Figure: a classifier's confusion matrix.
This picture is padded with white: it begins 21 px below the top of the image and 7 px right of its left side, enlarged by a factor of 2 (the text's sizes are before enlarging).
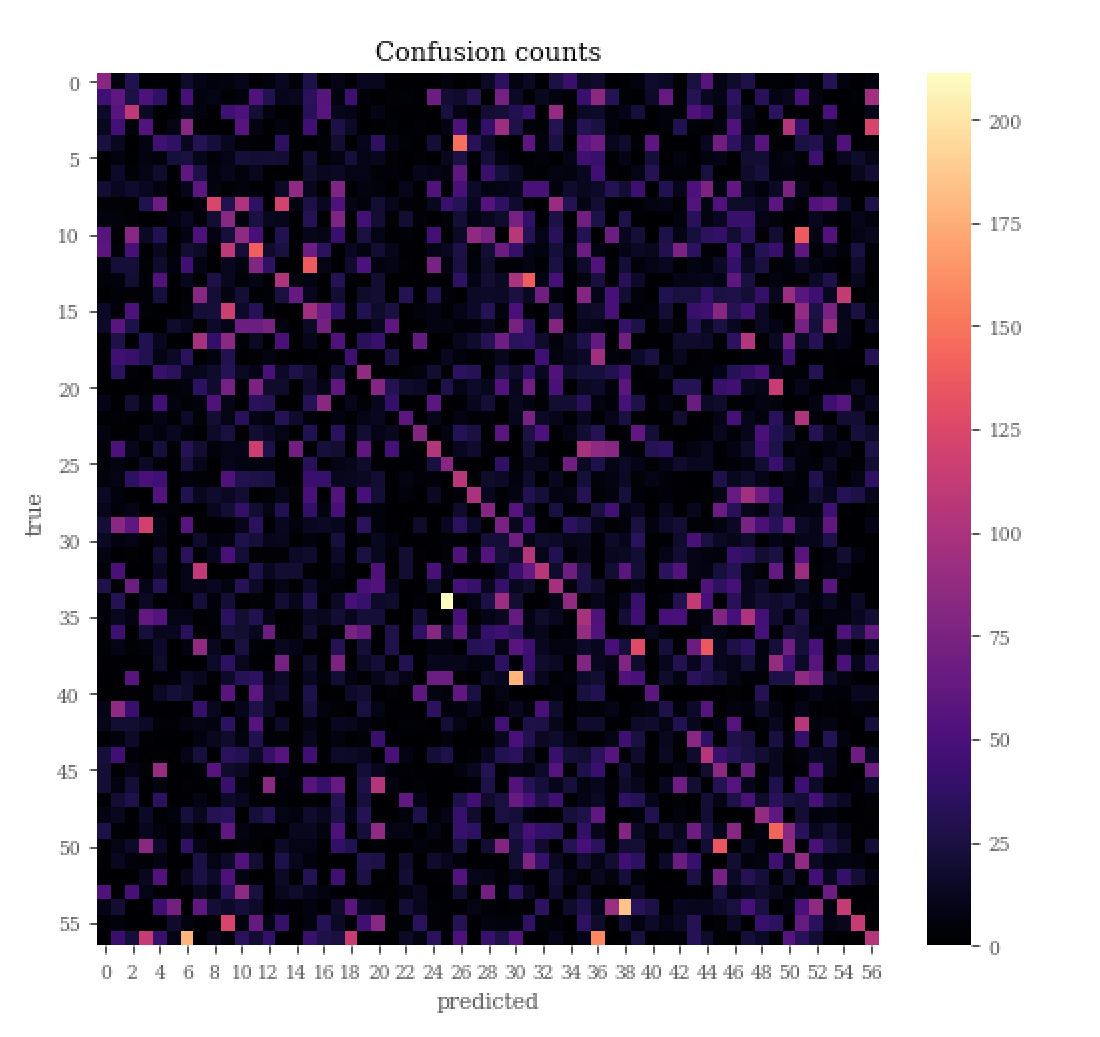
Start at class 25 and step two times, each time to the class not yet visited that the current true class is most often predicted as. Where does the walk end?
43
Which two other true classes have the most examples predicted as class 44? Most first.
37, 7
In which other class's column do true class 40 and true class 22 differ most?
51
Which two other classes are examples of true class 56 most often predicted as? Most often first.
6, 36
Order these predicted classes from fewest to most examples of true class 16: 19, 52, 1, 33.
19, 52, 1, 33
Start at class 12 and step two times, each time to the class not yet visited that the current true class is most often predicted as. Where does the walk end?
9
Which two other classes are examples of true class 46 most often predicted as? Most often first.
20, 12
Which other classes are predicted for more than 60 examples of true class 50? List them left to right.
3, 29, 45
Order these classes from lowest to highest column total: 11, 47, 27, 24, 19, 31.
27, 24, 19, 47, 11, 31
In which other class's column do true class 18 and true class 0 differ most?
36
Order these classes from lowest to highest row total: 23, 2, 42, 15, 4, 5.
5, 42, 23, 2, 4, 15
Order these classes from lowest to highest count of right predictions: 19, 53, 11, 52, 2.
52, 53, 19, 2, 11
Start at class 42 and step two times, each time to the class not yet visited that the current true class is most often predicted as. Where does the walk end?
31
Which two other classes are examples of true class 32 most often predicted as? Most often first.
7, 51
